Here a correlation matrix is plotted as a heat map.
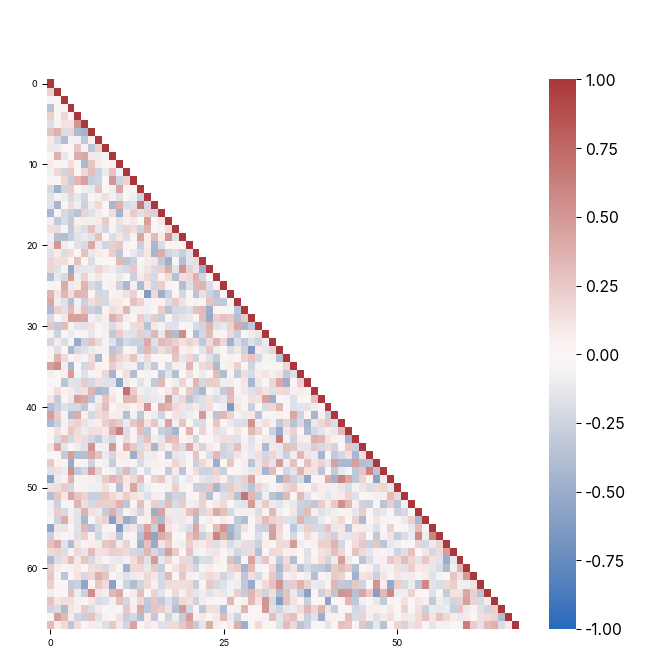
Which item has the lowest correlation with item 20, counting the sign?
15
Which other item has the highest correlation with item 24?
56
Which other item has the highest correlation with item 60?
67
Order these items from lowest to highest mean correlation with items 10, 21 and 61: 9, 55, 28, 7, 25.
55, 25, 28, 9, 7
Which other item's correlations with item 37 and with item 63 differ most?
49
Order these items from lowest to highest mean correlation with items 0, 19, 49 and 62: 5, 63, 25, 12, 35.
5, 25, 12, 63, 35
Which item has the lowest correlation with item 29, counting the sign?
33
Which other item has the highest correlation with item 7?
61
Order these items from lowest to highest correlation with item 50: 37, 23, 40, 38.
40, 37, 38, 23
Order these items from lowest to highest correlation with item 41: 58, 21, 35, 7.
21, 7, 58, 35
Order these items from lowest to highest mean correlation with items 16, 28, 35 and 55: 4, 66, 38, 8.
4, 38, 8, 66
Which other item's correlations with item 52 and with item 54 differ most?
9
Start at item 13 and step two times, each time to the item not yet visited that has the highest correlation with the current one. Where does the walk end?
59
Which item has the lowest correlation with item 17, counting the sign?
22
